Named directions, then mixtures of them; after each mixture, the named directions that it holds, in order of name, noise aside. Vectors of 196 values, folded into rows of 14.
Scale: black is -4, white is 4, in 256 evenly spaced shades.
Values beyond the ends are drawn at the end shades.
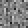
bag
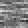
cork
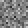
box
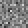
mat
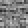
bag, cork.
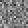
box, mat.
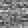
box, cork.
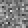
box, cork, mat.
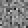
bag, mat.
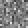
bag.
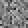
bag, box, mat.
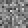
bag, cork, mat.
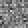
box, cork, mat.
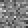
box, cork.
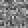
bag, box, cork.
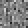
bag.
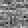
bag, box, cork.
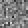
bag, box, mat.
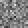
box, mat.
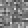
bag, cork.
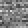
box, cork, mat.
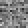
bag, cork, mat.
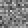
box, cork, mat.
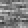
cork.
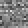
box, cork, mat.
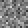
box.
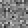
bag, cork, mat.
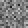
box.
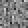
bag.
